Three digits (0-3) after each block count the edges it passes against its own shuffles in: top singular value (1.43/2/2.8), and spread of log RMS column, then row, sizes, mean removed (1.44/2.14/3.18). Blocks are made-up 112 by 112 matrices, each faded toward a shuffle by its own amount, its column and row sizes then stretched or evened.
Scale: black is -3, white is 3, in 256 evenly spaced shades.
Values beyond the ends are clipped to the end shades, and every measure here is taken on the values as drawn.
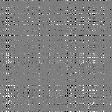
3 3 3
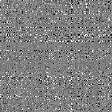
2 2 3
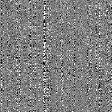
2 3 1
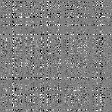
2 3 3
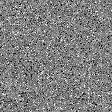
0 0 0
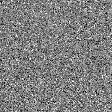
0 0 1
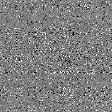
1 2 2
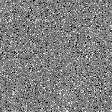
1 0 1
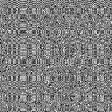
3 0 1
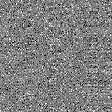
2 0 0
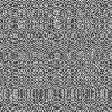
3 0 2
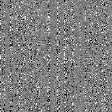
1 3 1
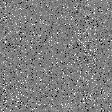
0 2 0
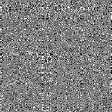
2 2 2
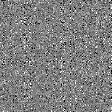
1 2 1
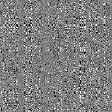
2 3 1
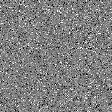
1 0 1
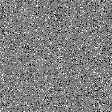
1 1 1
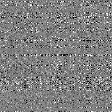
2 2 3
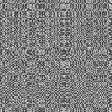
3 2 0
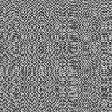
3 2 2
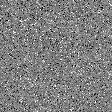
0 0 0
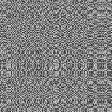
3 1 2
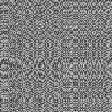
3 1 0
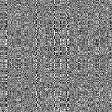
3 3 1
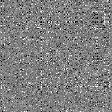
2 2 2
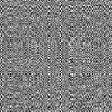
3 3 2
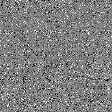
0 1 2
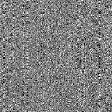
2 2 0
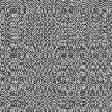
3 1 0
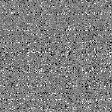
0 2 3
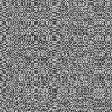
3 2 1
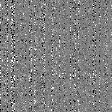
0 3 1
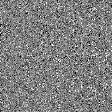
0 2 0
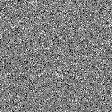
1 0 0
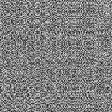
3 0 1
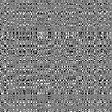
3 3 3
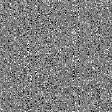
1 3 0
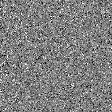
0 1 0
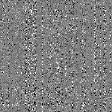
0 3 1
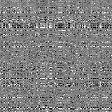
3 1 3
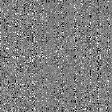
1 3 1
